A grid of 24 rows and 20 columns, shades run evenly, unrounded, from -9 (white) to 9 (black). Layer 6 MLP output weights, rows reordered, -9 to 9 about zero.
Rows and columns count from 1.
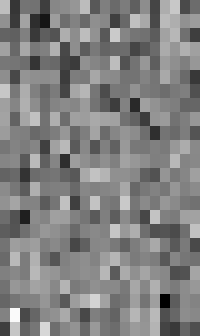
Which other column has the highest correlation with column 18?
17
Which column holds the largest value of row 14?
3
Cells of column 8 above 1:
8
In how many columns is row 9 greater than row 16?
9
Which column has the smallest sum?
10
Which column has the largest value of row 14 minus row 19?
2
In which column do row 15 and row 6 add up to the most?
20
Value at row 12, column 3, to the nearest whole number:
3
